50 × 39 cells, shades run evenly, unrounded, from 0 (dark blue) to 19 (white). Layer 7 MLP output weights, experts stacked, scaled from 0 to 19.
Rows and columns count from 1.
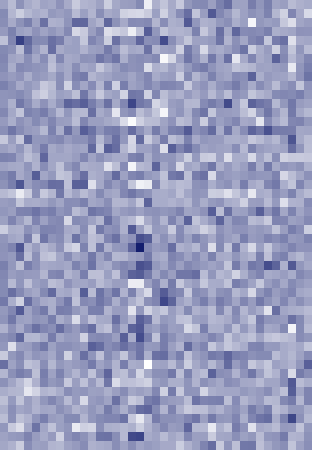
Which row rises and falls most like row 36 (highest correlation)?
28
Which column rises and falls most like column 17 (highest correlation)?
18
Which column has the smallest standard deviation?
38
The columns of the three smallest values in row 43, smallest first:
37, 14, 6
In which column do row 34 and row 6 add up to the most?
3
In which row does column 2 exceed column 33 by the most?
39
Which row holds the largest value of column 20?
12
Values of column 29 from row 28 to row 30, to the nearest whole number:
14 12 14
